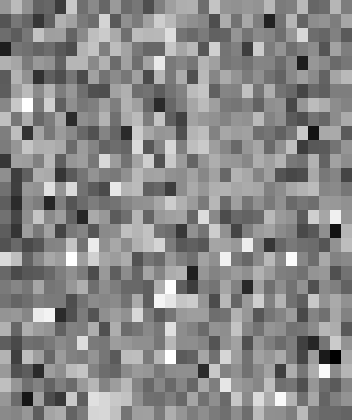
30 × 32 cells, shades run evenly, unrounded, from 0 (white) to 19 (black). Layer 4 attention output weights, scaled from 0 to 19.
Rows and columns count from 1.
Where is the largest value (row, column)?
26, 31
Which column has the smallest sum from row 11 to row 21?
16
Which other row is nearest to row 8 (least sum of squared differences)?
7
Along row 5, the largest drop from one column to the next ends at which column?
29
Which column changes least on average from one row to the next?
22
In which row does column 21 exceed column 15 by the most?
5
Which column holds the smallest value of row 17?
20
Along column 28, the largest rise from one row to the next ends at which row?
11
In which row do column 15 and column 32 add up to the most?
8
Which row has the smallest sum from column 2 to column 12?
19
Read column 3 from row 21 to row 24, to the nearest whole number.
10 11 9 6
